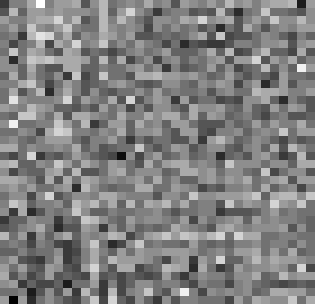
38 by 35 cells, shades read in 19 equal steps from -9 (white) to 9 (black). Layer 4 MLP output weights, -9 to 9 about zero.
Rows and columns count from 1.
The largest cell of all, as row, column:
38, 2
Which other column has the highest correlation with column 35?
32
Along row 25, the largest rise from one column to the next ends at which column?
7
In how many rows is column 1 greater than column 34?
19
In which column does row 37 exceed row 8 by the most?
4
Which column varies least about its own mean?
28
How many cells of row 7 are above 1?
15
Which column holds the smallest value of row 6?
9
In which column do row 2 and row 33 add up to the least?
25
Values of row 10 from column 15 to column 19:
3 -3 -3 -4 -2
